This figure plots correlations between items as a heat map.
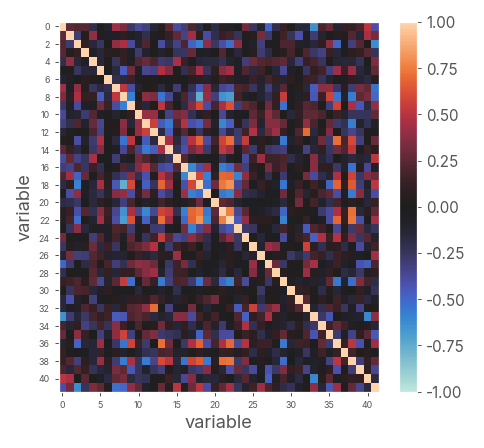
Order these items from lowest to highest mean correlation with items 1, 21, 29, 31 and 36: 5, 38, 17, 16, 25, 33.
16, 33, 25, 5, 38, 17
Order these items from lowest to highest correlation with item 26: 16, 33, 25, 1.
25, 16, 33, 1
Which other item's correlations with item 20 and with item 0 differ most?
33
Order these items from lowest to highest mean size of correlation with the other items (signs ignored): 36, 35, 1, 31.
31, 1, 35, 36
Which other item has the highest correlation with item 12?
32
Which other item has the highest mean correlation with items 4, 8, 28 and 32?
12
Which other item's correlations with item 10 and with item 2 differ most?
41
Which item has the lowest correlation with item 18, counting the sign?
8
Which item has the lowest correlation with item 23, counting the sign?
17
